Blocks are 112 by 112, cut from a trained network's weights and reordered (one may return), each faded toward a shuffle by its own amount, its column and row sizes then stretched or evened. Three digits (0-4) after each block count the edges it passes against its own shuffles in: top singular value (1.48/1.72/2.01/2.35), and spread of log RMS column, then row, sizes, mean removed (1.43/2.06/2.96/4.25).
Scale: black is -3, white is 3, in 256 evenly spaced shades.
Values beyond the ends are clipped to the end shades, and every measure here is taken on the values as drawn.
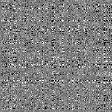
3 3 3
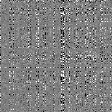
4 4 3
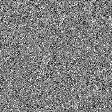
0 1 1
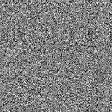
3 1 1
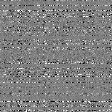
1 2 4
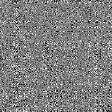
2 3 3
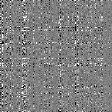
2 4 3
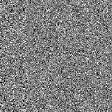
2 2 0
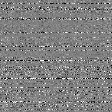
1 1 4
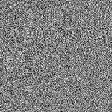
3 0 0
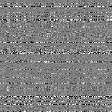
4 1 4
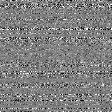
2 0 4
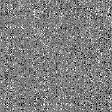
1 3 2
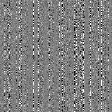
4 4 0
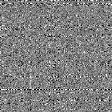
2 1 3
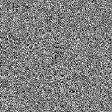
3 2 1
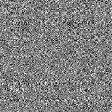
3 1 2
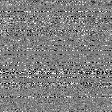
2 0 4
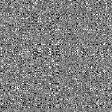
3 2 3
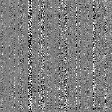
1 4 1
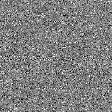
1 0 2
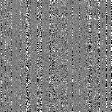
2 4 1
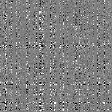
2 4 3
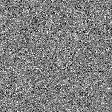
0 0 1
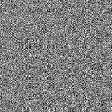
4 2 0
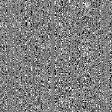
2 4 0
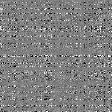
1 3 4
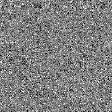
1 2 1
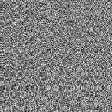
4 1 0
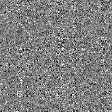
1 2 2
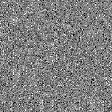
2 1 0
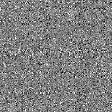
2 2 2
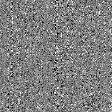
0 3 1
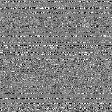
1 0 4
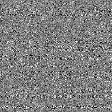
2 1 3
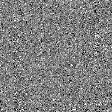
0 2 1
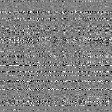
4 2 4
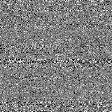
1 0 3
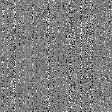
0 4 1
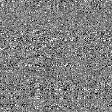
2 0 3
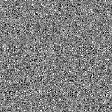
1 1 2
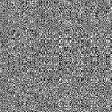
4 3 2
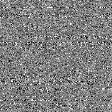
0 0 3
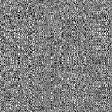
4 3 1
